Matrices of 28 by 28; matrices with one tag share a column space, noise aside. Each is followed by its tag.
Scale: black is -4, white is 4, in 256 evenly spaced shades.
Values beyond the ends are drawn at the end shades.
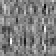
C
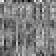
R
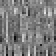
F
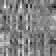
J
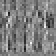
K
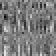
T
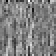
R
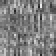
J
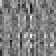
J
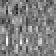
C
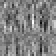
T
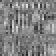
T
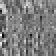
J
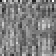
R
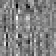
J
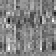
K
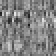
K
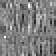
T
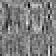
T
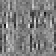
K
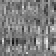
C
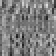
J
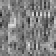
K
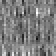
F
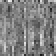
R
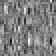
C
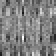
F
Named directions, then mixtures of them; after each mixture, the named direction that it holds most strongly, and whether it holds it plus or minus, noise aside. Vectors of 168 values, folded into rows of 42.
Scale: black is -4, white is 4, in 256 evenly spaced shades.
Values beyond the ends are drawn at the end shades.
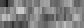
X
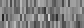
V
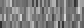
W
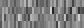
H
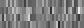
H, minus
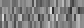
H, plus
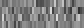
H, plus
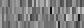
H, minus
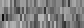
V, plus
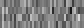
H, plus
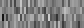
V, plus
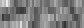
X, minus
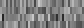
V, plus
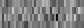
H, minus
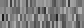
V, plus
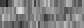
X, plus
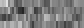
X, minus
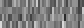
W, minus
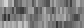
X, minus
